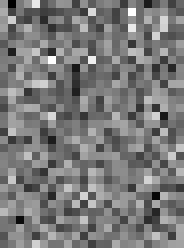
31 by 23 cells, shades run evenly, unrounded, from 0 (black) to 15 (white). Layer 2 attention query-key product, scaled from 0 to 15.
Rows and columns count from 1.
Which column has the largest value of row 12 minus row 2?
2
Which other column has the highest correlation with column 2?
19
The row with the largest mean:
8
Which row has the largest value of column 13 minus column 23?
24
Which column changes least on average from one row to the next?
16
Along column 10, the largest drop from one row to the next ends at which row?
9
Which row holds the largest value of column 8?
7
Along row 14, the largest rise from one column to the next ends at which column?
21
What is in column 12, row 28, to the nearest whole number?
6
